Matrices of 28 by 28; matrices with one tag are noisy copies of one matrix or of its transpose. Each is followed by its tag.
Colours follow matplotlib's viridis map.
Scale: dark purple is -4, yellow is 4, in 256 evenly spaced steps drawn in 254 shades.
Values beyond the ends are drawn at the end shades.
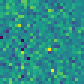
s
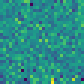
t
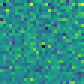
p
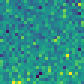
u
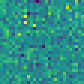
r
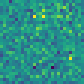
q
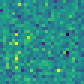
q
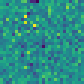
r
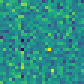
s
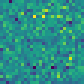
q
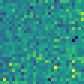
u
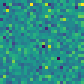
p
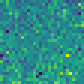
u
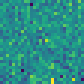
t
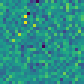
r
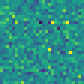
s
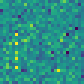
q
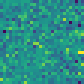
t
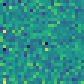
p
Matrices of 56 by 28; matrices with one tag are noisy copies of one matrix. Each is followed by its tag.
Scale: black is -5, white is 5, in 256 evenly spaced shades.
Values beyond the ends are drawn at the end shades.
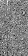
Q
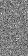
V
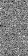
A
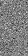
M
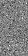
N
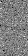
A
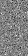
V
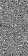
A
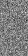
V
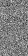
V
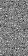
A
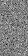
M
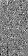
Q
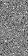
M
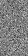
N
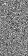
M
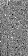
Q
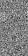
V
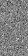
V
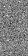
N
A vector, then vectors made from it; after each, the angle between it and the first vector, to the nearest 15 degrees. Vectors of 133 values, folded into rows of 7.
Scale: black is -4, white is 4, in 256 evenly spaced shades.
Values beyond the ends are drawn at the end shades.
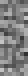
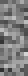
165 degrees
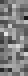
150 degrees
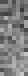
135 degrees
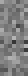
105 degrees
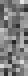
105 degrees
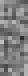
45 degrees
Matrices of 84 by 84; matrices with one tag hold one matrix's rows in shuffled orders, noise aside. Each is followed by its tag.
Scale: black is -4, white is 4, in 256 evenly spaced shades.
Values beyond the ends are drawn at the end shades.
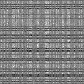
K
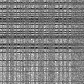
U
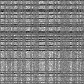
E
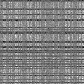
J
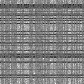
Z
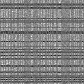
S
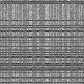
K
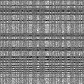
K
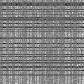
J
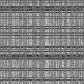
K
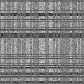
E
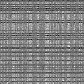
K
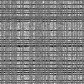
Z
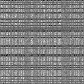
S
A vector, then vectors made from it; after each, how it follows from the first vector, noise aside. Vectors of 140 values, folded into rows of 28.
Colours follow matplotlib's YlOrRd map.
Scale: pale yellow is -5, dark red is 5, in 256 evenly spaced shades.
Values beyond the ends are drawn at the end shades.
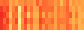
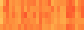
wrapped around, shrunk.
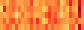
wrapped around, negated.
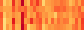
wrapped around, negated.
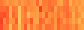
shrunk.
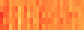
shrunk.
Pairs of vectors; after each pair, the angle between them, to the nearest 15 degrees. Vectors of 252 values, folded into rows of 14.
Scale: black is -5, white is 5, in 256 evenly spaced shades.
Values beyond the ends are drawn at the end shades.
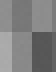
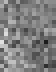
60 degrees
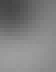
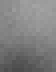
135 degrees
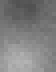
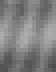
105 degrees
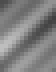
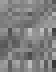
120 degrees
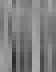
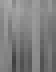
30 degrees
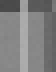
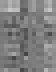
135 degrees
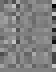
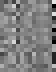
15 degrees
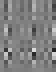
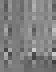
30 degrees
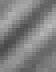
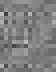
75 degrees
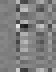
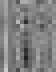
120 degrees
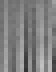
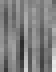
150 degrees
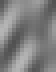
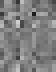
75 degrees
